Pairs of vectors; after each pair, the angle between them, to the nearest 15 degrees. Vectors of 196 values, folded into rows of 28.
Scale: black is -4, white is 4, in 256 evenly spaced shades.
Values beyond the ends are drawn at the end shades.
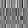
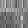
135 degrees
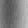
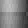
165 degrees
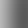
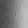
165 degrees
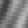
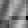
45 degrees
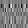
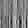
105 degrees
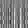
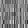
135 degrees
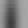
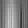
150 degrees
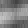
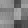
60 degrees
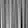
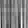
165 degrees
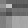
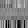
120 degrees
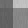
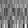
75 degrees
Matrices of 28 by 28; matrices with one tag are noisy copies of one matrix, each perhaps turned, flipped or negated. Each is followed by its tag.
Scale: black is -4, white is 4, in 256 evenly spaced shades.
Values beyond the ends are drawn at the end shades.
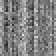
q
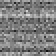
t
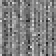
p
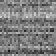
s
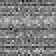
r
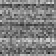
t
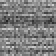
r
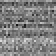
s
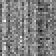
s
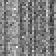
s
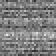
r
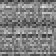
q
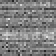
r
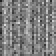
p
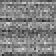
q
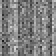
t
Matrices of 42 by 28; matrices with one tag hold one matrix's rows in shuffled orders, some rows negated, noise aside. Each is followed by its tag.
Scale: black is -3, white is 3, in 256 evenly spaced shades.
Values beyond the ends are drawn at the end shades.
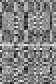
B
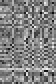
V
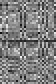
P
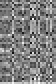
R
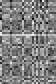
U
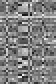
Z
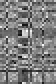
Z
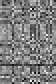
R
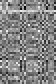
P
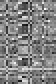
Z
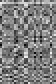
B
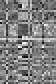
Z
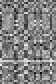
B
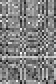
P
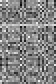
P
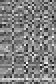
V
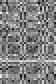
P
